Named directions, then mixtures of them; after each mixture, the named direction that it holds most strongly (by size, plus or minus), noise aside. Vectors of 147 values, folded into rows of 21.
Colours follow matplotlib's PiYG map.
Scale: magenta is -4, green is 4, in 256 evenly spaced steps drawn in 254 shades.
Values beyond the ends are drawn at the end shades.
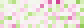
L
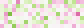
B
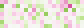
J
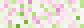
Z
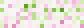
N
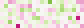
Z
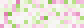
B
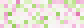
B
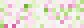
N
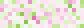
Z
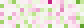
L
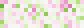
J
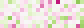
L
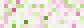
B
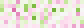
N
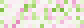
N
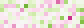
L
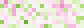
J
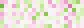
J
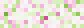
B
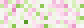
B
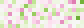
Z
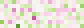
Z
